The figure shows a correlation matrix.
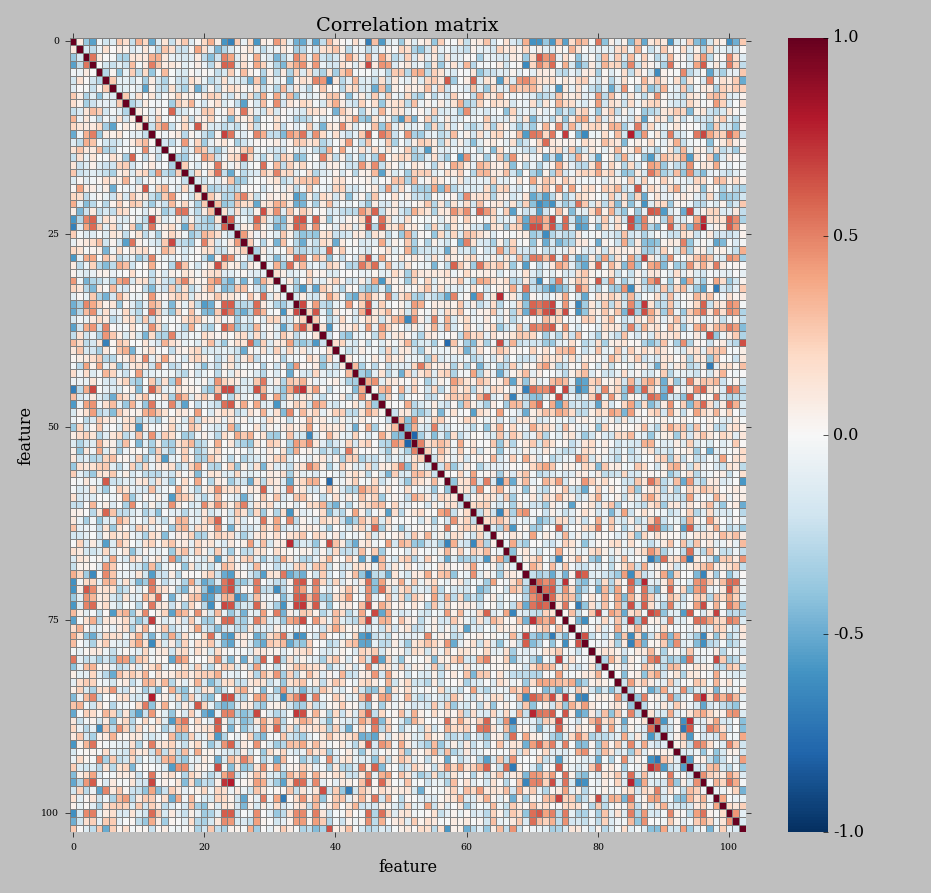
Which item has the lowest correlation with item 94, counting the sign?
67
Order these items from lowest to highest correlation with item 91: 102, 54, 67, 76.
54, 102, 76, 67
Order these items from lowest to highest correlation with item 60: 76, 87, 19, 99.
76, 99, 87, 19
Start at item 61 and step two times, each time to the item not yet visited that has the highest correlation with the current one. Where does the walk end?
57
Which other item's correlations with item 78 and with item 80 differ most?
29
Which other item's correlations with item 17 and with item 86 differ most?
22
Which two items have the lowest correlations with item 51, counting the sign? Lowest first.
52, 36
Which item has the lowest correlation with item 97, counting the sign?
42
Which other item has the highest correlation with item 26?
15
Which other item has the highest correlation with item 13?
72
